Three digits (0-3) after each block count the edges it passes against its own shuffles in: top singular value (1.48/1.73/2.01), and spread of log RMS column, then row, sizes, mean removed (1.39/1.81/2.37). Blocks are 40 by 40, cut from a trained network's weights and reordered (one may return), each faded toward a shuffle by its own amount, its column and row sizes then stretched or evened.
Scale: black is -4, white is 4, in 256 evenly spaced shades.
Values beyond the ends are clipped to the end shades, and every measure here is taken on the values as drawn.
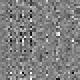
3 3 1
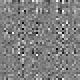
3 3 2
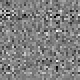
2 2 2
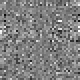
2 2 2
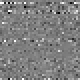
1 0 3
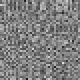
3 0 0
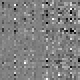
0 3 2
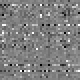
0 1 3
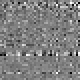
3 1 3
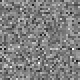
0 0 1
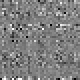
0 2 3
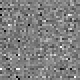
0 1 2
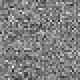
1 0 0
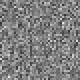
2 1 0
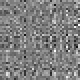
3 3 1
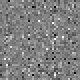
0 2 1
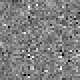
1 1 1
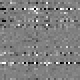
3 1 3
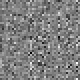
1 3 1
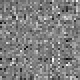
2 2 1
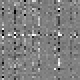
2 3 1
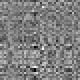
3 2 2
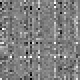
1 3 1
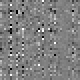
1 3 1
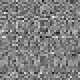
2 0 2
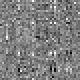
2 2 1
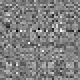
3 1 1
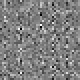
1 2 0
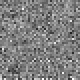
1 0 1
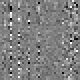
1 3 0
